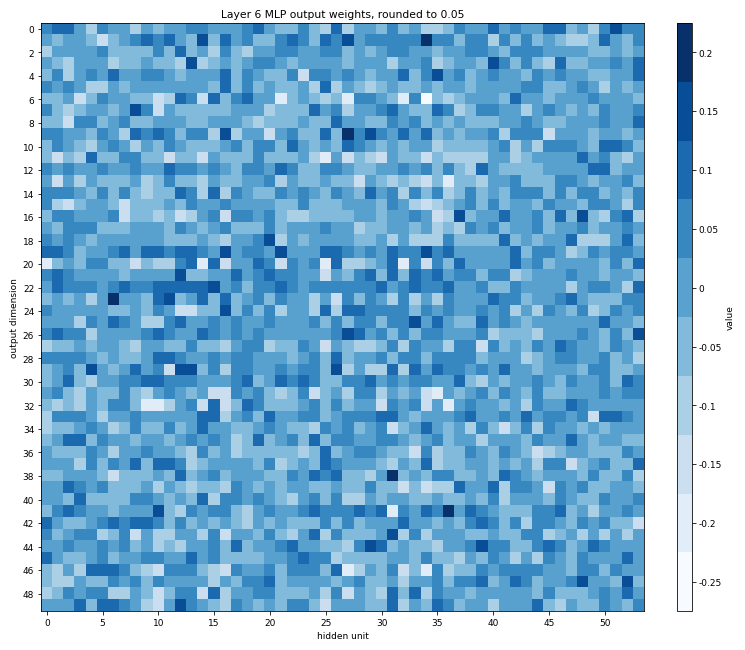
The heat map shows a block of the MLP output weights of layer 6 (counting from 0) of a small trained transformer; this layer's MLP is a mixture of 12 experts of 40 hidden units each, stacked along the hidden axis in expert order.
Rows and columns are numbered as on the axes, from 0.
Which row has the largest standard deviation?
20
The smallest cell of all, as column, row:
34, 6
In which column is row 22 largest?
15
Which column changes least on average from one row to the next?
51
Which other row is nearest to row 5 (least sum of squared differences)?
17
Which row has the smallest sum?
11
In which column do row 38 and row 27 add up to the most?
31
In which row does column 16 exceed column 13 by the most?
24
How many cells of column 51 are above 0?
11
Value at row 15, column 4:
0
